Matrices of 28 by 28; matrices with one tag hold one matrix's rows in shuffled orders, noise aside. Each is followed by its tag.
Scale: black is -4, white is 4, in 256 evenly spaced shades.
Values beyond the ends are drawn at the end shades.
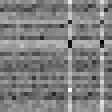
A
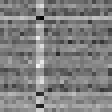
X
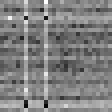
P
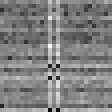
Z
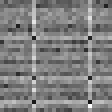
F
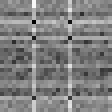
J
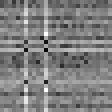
P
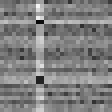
X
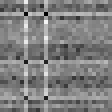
P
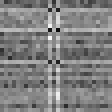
Z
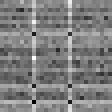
J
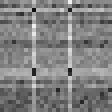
J
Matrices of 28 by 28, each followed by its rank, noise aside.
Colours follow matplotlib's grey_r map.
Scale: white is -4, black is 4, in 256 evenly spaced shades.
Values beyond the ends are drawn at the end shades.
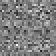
four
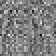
four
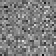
seven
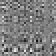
three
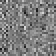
five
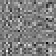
three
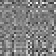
three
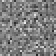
seven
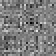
four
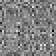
four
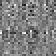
three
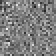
seven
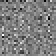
five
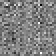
five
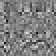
four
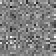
four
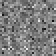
seven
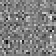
five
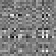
three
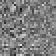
five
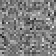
six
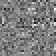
four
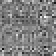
four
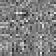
five
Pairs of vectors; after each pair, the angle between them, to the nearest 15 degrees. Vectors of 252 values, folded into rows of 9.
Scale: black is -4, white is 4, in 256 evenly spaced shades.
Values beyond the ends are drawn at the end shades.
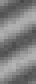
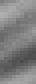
135 degrees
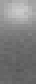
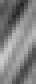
120 degrees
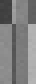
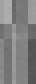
165 degrees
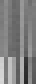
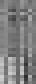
30 degrees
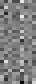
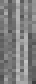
120 degrees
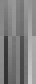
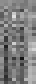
45 degrees
